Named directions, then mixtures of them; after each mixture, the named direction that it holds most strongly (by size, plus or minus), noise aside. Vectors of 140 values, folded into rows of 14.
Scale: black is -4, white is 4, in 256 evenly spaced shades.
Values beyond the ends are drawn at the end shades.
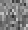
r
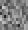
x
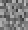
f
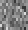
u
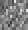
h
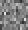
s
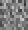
f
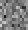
u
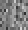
u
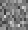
u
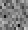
x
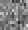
r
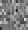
s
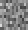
f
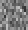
u
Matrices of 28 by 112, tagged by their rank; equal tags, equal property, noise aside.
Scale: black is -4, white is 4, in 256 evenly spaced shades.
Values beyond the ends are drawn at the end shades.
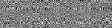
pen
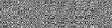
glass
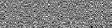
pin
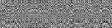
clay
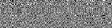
pin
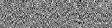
glass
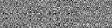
glass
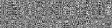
pin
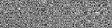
pin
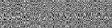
pen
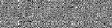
clay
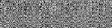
pin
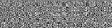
glass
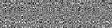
clay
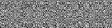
pin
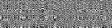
pen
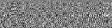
pin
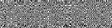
pin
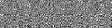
clay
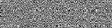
glass
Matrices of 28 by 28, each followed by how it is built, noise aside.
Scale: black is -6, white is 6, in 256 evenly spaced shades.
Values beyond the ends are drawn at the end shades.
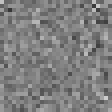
low rank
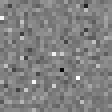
sparse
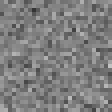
noise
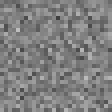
repeating columns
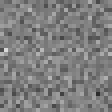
repeating columns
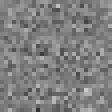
low rank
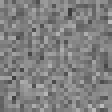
noise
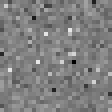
sparse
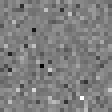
sparse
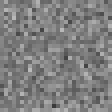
noise
